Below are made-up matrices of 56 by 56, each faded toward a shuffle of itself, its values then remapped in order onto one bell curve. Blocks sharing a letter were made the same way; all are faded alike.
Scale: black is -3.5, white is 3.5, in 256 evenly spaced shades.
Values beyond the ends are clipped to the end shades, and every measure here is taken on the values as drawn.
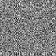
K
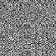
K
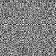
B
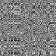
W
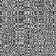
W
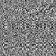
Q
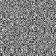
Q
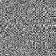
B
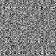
B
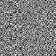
B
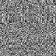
K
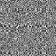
Q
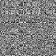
B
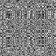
W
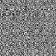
Q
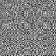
W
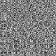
K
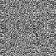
Q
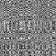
W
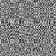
W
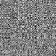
Q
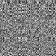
B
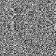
K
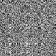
K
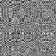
W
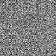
K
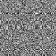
B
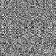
B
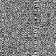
K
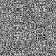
K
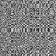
W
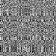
W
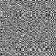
W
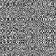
Q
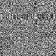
K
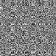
B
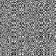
W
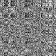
B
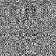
K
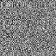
K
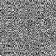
K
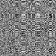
W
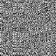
B
